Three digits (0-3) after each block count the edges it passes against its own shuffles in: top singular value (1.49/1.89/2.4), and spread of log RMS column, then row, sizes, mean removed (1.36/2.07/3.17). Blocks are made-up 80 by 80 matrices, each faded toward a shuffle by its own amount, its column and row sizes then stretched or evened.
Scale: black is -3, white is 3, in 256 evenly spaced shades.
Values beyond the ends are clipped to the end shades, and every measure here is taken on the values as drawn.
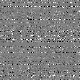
0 1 3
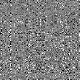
2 2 2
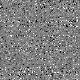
0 1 2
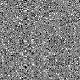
2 1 0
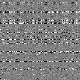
3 1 3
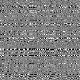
3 0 3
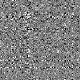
2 2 2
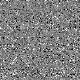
0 1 2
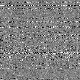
1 0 3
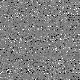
1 0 2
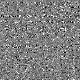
0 1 2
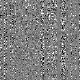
0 3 1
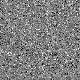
0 0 1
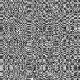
3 1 1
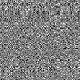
3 0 2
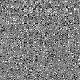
2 0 1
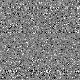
1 0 2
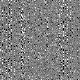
0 3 0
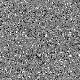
1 0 1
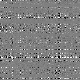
2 2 3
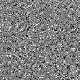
2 0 1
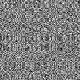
3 0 0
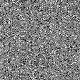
1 0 0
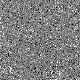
0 1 1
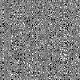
2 2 1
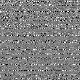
1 0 3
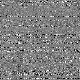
0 0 3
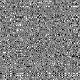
2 1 2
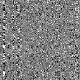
2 2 0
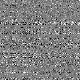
2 1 3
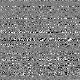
1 1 3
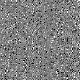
2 2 0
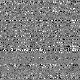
2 1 3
